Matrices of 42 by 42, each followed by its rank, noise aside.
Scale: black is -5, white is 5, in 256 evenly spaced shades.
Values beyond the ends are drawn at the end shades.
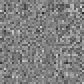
seven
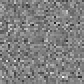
seven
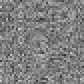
seven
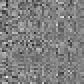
five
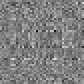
five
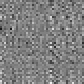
five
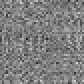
six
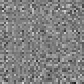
six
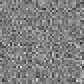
six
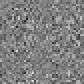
six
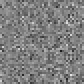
seven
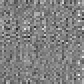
six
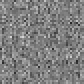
seven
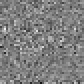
seven
